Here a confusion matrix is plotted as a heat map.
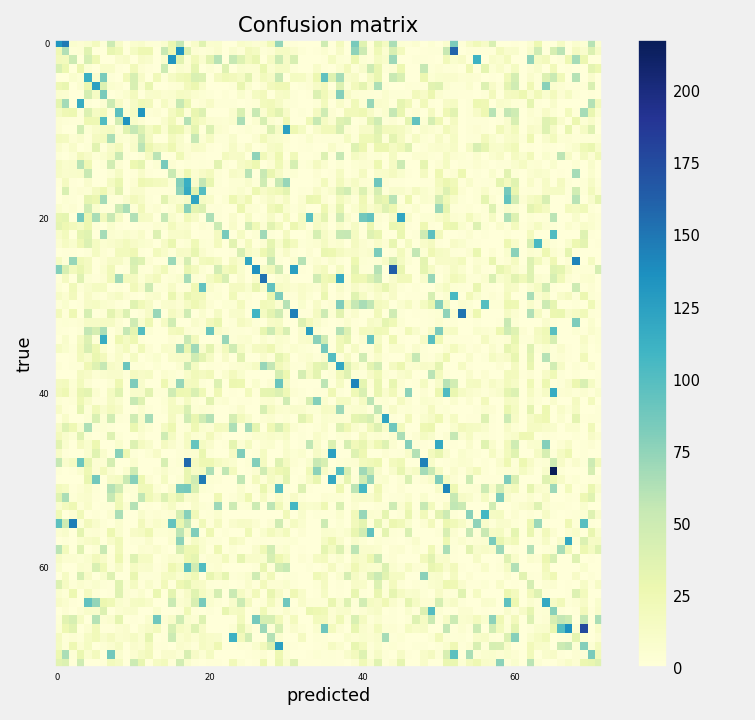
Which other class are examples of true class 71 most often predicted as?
58
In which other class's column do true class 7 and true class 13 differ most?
3
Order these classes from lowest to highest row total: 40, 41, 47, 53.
41, 47, 53, 40
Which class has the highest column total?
17
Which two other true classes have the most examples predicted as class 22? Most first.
34, 49
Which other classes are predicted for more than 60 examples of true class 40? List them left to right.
46, 51, 65
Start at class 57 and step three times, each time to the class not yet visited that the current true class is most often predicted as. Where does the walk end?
29
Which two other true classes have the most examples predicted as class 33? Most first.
20, 46
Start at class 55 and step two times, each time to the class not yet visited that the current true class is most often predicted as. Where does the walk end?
15
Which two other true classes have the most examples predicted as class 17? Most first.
48, 16
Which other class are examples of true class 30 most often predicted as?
56
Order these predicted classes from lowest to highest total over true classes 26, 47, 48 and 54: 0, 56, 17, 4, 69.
69, 4, 56, 0, 17
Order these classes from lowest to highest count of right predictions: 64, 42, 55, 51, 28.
42, 55, 28, 64, 51
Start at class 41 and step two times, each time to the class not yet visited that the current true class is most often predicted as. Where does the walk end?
6
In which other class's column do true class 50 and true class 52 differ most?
19
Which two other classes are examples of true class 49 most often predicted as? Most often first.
65, 37
